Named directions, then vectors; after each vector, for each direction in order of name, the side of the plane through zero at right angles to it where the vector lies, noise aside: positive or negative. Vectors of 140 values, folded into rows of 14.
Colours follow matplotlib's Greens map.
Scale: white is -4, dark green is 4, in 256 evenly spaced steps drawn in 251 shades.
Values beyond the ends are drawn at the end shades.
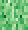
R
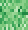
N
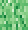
negative, positive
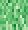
positive, negative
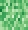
positive, positive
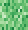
negative, negative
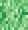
positive, positive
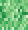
positive, positive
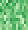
positive, negative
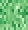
positive, negative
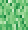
negative, positive
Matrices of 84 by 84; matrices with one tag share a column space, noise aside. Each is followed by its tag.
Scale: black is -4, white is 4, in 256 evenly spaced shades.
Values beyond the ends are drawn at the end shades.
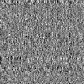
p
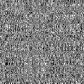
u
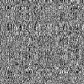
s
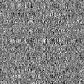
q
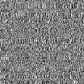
q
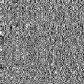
s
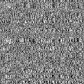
q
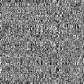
u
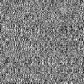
u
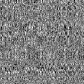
s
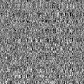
q
